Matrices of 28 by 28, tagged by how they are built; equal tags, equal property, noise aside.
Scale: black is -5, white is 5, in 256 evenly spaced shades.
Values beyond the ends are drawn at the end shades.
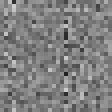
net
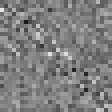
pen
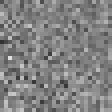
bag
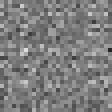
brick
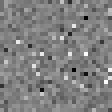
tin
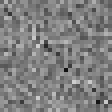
pen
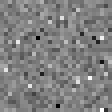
tin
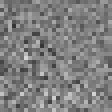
bag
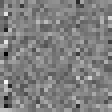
net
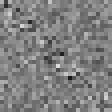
pen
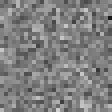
brick
